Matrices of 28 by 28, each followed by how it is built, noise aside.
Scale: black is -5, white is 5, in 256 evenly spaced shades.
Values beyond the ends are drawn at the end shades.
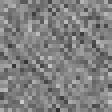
Toeplitz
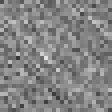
Toeplitz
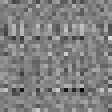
low rank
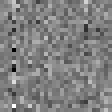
uneven columns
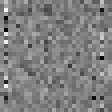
uneven columns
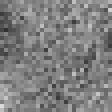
smooth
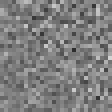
upper triangular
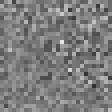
upper triangular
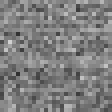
blocks
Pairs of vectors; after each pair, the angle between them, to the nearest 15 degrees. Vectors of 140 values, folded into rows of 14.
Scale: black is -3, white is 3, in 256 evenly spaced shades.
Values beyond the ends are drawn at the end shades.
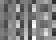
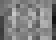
90 degrees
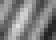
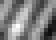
15 degrees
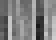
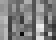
150 degrees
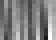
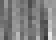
15 degrees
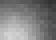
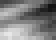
30 degrees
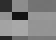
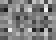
75 degrees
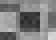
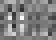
90 degrees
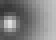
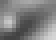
60 degrees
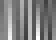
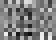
105 degrees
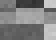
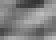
60 degrees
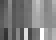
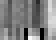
120 degrees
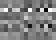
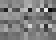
165 degrees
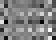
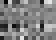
75 degrees
